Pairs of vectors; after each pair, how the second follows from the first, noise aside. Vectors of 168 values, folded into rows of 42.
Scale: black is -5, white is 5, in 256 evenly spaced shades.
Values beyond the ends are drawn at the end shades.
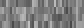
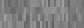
wrapped around, negated, shrunk.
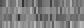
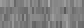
reversed, shrunk.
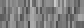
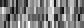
reversed, scaled up.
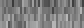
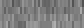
shrunk.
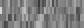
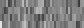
wrapped around.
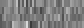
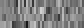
negated.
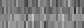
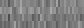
reversed, shrunk.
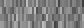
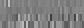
wrapped around, partly zeroed.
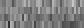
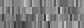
wrapped around.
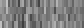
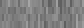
reversed, shrunk.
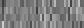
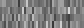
wrapped around.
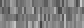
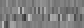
reversed, partly zeroed.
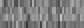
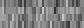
reversed.
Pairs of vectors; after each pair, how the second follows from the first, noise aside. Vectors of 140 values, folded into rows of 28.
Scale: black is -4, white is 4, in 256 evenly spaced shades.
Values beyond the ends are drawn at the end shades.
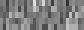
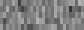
wrapped around, negated, shrunk.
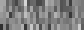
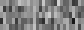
wrapped around, negated.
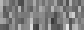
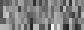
negated.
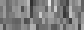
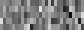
wrapped around.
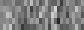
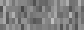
wrapped around, negated, shrunk.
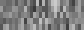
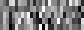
reversed, scaled up.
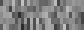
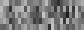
wrapped around.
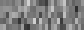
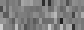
wrapped around, negated, partly zeroed.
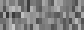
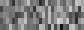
wrapped around.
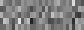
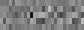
wrapped around, negated, partly zeroed.
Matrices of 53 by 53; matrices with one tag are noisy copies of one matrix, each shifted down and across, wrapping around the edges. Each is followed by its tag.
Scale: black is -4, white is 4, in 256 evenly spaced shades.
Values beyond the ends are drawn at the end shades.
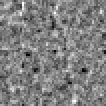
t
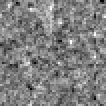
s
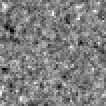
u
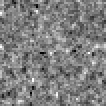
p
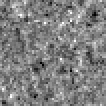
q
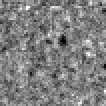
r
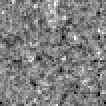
s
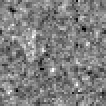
s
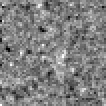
s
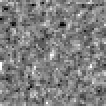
t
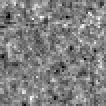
q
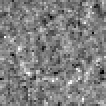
q
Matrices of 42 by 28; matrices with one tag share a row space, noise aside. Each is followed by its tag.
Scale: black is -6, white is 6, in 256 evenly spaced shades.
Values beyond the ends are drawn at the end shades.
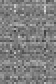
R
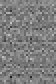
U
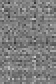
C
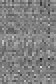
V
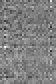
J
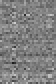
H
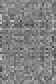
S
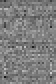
J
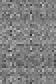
U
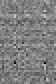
R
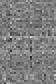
U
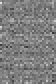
S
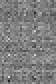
C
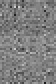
R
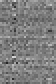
H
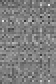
V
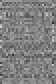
S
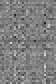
R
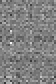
U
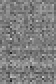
U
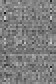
J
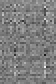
R
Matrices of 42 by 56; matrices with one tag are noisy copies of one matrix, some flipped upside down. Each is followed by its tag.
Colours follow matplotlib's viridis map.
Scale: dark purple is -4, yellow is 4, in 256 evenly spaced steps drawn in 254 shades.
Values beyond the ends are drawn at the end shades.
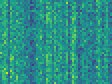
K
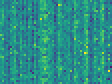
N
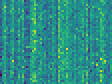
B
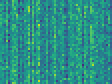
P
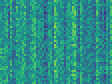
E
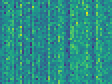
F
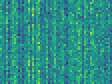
P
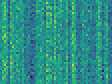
K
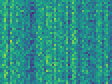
K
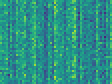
E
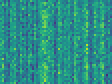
N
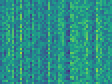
F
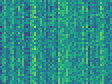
B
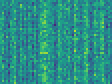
N
